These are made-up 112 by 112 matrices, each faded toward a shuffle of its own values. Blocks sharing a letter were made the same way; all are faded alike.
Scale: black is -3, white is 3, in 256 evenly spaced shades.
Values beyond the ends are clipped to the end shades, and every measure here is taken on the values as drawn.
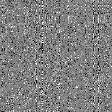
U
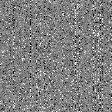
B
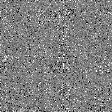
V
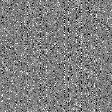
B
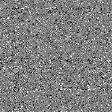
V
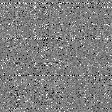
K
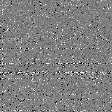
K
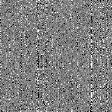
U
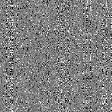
U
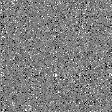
V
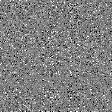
V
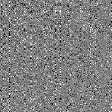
U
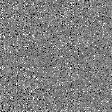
V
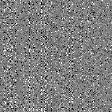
U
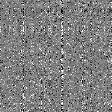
U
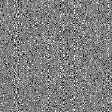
U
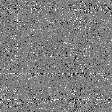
K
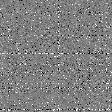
K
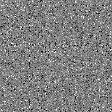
V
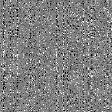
U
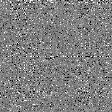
K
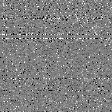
K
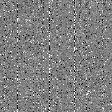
U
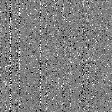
B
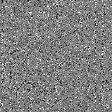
V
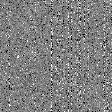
B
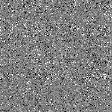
V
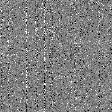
B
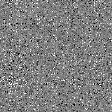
V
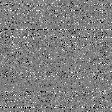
K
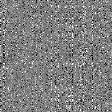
U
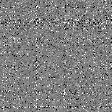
K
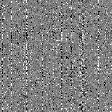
U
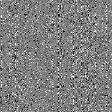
U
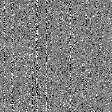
B
